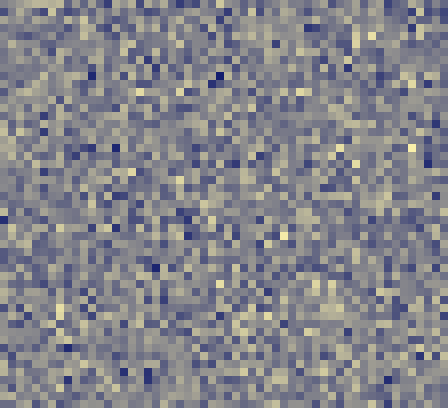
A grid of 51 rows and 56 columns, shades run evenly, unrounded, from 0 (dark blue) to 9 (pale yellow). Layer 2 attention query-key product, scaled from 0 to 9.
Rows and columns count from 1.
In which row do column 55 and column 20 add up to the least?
34
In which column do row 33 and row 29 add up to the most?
8
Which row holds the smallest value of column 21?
38
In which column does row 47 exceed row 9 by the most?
44
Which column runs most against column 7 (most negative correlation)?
20
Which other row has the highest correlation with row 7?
28
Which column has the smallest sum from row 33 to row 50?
9
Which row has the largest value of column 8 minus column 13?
39
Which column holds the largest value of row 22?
17
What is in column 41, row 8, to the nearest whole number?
2
